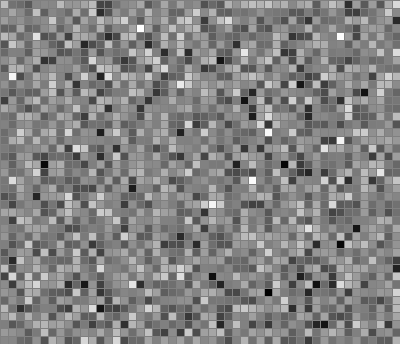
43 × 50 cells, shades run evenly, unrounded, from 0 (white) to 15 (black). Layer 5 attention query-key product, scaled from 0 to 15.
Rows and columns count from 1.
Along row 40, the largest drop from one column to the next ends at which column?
22
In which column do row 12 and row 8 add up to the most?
28
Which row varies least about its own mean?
18
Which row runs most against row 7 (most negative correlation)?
9
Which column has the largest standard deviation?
13
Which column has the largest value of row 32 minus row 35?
23
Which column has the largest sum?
39
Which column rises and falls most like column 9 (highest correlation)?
37
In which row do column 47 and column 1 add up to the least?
1
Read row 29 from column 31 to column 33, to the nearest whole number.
4 8 6
